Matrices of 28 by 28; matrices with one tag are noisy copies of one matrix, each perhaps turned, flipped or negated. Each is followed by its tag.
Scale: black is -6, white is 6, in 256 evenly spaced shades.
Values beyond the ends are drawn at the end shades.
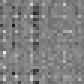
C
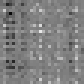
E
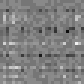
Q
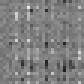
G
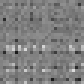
C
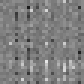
G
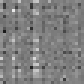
C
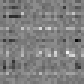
Q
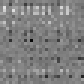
E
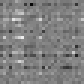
G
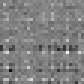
C
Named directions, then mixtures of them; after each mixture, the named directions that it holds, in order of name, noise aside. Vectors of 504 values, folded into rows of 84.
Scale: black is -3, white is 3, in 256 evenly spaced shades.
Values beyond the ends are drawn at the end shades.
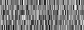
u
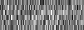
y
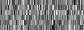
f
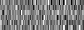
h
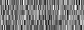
f, u.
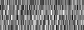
y.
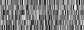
u.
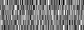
h, u, y.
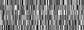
h, u, y.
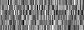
f.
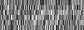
y.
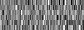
h.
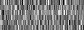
h, u, y.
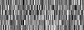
f, u, y.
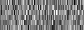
f.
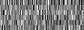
f, h, u.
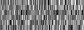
f, h, u.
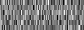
f, h, u.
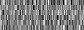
h, u.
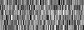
h, y.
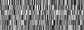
f, h.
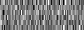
h, u.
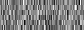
f, u.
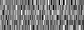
h.
